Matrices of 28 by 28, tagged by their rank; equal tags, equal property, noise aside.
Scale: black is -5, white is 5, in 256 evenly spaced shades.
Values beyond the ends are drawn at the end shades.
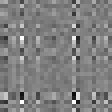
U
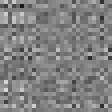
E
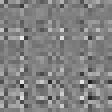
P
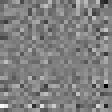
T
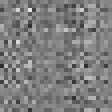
E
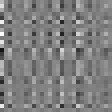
U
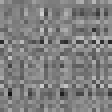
E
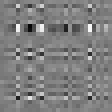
U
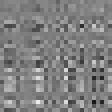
P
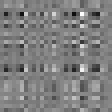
U
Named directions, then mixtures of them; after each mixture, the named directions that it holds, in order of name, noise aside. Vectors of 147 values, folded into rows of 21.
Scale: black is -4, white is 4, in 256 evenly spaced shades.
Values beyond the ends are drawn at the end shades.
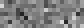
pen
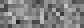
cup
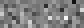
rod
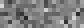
pen.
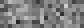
cup.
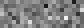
rod.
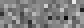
rod.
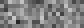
cup.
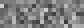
cup, pen.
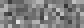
cup.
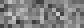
cup.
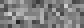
cup.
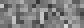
cup, pen.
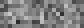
cup.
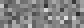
pen, rod.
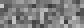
cup, pen.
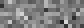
pen.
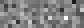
cup, rod.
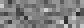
pen.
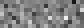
rod.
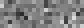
pen.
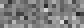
pen, rod.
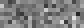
pen, rod.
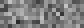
cup.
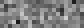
cup, rod.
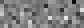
rod.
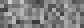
cup.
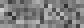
cup, rod.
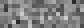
cup, rod.
